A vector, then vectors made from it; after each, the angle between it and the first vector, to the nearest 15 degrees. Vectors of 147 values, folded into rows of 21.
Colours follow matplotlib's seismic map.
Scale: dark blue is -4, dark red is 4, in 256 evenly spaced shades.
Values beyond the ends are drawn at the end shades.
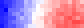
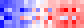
30 degrees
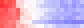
165 degrees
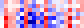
90 degrees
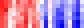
150 degrees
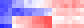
45 degrees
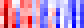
135 degrees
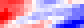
150 degrees
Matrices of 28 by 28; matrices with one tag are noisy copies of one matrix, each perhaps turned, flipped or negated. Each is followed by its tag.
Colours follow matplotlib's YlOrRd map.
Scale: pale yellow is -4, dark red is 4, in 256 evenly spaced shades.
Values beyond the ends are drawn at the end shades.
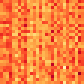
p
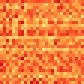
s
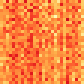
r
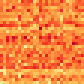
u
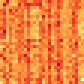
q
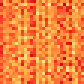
s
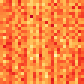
p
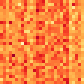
u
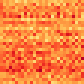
r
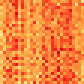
r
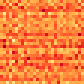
s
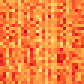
p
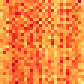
r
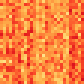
u
